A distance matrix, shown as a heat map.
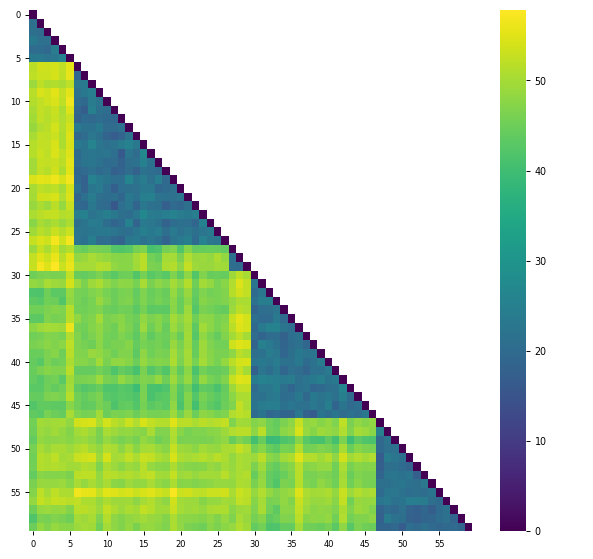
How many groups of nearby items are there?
5
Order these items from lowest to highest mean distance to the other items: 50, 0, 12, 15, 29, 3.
12, 15, 50, 0, 3, 29
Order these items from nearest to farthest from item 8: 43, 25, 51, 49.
25, 43, 49, 51
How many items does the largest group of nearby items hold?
21
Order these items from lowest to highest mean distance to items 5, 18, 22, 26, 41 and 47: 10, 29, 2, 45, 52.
10, 45, 52, 2, 29
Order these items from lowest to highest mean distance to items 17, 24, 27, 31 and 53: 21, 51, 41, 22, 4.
22, 21, 41, 51, 4
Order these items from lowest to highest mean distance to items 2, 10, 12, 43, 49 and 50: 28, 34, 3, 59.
59, 34, 3, 28
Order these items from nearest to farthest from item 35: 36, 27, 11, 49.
36, 49, 11, 27
